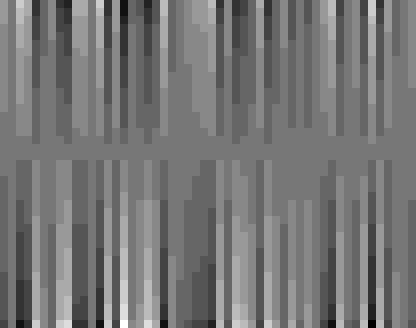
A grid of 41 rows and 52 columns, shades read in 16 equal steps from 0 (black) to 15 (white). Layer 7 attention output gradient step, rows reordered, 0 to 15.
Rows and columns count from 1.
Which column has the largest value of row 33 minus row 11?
16
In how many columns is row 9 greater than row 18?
18
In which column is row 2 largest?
47
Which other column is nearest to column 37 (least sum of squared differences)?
20
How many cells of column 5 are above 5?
30
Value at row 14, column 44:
7
